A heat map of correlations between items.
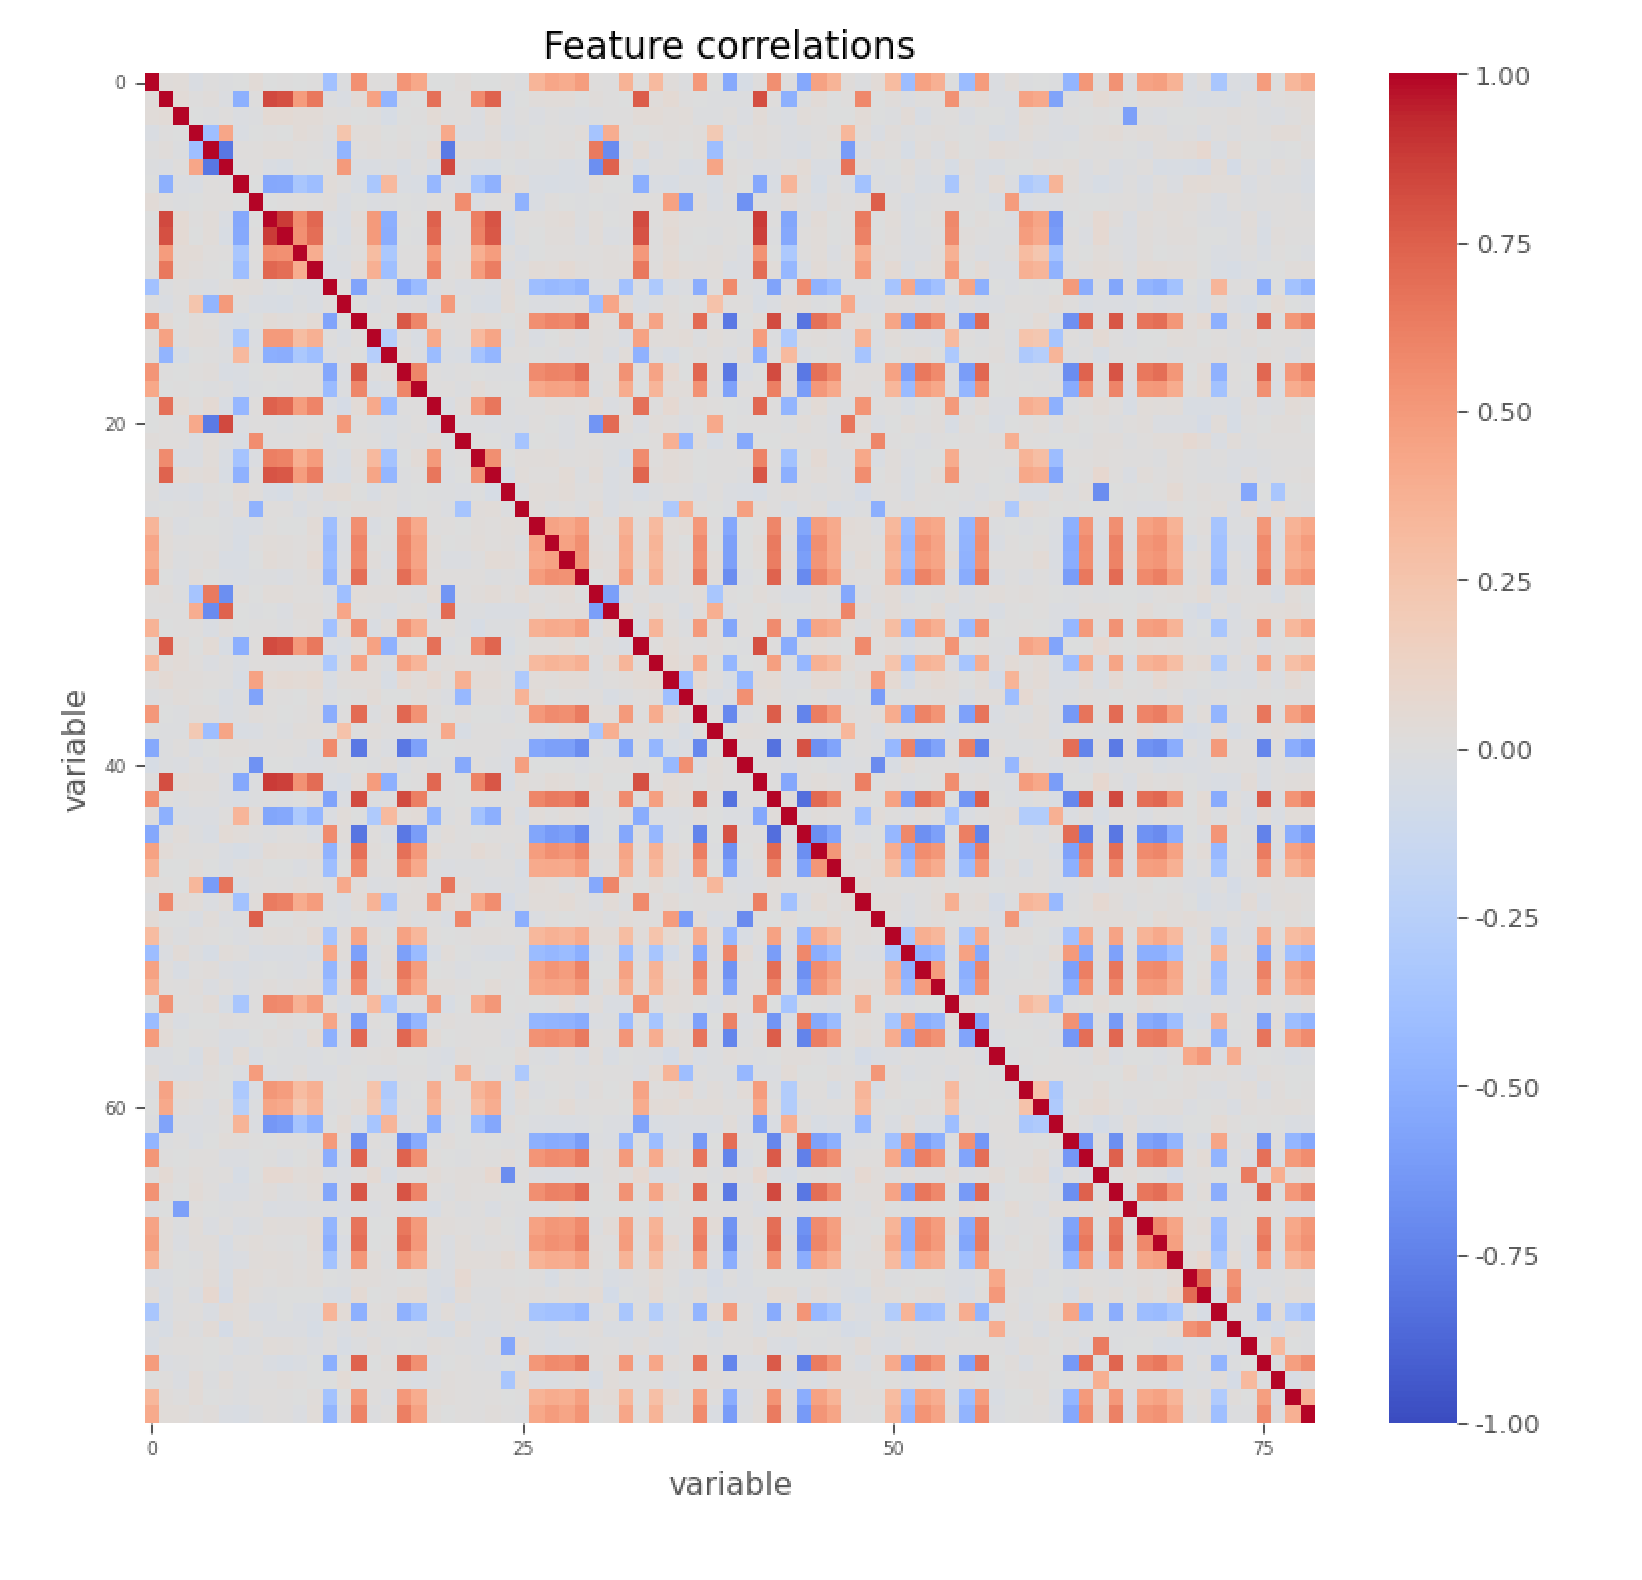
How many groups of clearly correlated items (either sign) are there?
7
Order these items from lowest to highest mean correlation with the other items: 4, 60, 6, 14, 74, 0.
6, 4, 74, 60, 0, 14
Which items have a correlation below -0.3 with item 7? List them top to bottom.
25, 36, 40
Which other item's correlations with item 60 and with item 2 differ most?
66
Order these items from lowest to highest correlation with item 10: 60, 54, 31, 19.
31, 60, 54, 19
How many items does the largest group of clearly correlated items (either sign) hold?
33
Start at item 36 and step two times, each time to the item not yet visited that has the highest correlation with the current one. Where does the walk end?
25
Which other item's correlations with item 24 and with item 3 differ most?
64
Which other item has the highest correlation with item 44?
39
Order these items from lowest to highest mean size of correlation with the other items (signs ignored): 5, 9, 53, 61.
5, 61, 9, 53
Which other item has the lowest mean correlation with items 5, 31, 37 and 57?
4
